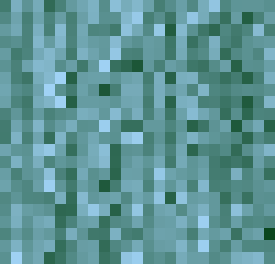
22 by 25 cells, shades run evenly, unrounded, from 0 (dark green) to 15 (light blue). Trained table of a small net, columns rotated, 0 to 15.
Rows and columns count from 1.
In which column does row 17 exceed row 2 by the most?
15
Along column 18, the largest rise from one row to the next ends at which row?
12
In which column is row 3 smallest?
16
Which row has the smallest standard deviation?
4
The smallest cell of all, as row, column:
20, 25
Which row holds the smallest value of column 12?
6
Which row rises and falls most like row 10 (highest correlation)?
2
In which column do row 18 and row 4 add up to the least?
7
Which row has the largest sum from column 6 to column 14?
1
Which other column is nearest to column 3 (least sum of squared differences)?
14
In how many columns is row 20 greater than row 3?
10
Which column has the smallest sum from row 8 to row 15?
23
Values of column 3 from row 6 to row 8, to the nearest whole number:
10 5 7
